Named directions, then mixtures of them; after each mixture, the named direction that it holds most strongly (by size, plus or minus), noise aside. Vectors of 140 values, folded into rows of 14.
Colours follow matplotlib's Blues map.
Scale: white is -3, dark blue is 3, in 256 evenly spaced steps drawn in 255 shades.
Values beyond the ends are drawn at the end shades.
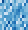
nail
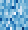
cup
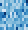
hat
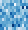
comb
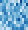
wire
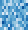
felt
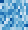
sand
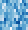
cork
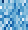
nail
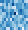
cup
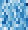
felt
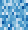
felt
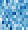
cup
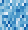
nail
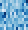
hat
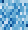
sand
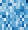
nail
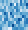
wire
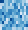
sand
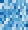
sand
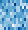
comb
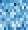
comb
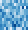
comb
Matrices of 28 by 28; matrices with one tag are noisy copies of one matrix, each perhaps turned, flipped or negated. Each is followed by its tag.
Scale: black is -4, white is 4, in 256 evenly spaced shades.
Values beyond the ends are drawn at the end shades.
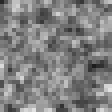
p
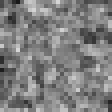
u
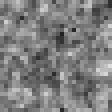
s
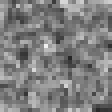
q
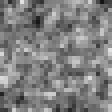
u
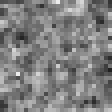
u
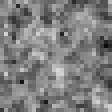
s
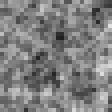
s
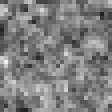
p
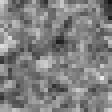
q
